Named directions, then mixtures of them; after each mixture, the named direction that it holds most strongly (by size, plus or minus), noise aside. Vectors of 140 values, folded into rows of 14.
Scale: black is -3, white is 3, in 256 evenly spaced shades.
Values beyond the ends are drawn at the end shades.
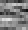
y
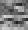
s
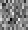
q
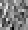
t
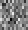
q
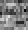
y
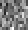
t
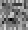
q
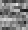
y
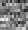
y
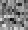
s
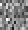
t
